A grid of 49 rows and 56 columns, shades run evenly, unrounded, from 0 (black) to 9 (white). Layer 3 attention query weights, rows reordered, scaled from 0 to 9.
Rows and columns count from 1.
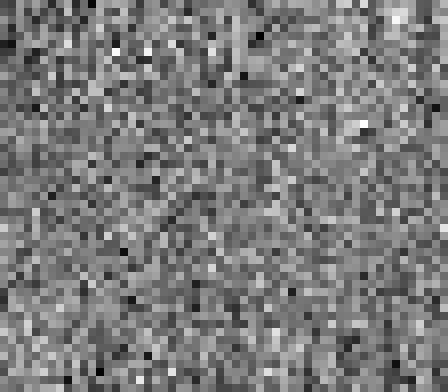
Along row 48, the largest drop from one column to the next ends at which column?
19
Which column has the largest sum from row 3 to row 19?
30
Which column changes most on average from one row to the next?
35
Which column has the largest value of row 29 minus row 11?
16
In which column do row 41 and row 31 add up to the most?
45
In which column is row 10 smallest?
31
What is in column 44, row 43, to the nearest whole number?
2
